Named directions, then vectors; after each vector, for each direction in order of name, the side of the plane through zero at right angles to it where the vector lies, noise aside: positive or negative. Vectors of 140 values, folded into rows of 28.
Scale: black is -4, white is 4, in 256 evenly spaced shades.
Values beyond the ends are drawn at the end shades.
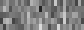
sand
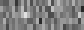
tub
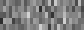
positive, positive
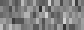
positive, positive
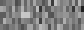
positive, positive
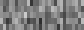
negative, positive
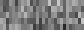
negative, positive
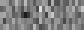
negative, negative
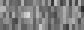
positive, positive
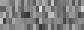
negative, negative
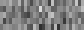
negative, negative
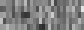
negative, negative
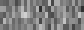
positive, positive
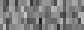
negative, positive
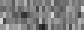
negative, negative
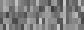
positive, negative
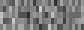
negative, negative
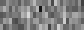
positive, positive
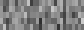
negative, positive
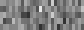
negative, negative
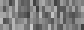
negative, negative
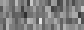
positive, negative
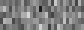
positive, positive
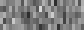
negative, negative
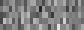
positive, positive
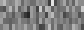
negative, negative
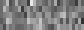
positive, negative
